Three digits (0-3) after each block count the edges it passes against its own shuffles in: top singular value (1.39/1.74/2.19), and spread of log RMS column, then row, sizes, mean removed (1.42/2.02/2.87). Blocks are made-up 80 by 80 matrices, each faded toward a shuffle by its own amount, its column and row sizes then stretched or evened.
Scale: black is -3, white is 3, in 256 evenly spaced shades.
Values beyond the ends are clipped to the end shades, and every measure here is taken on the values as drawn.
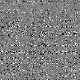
0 2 3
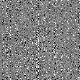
1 3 0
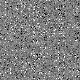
0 2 0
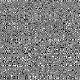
3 1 2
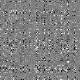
1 3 3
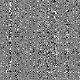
1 3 2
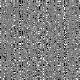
3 3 1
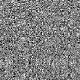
2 2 0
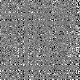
1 3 3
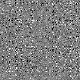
2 2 2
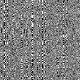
3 3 0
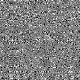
2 0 2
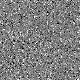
1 1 0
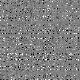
0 2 3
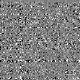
1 2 3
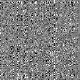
2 3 2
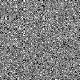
2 1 0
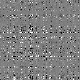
2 3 3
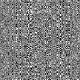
3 3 1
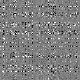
0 3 3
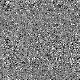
1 1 2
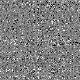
1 2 2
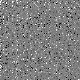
1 2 1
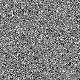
1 0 1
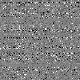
2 1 3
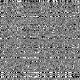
3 1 3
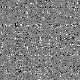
1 2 2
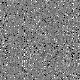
0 2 0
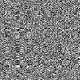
3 1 2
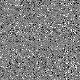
1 1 2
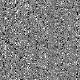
0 2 0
